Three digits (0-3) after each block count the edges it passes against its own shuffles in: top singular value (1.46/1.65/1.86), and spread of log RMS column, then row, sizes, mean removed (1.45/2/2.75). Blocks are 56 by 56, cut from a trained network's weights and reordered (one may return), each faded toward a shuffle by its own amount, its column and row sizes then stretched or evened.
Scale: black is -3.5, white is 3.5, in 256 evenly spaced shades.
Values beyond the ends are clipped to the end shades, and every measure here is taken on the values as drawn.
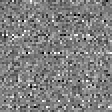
0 0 3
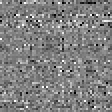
0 0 3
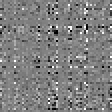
1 3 3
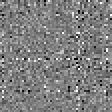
1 2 2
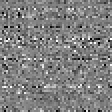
1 1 3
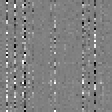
3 3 0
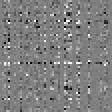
2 3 2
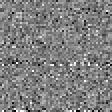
2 1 2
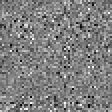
1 1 2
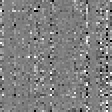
2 3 1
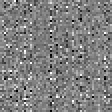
0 3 1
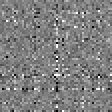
3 2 2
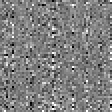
0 3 1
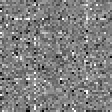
1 2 1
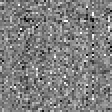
0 2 0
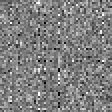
1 2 1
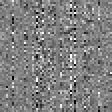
1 3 0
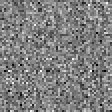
0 0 1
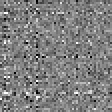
2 2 2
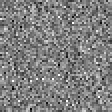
1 0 0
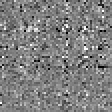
1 2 2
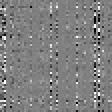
2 3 0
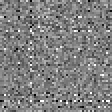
1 1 2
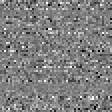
0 0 3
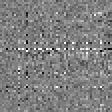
3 1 2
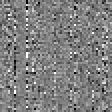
1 3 0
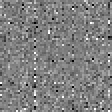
0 2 1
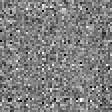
0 1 1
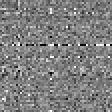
3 1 2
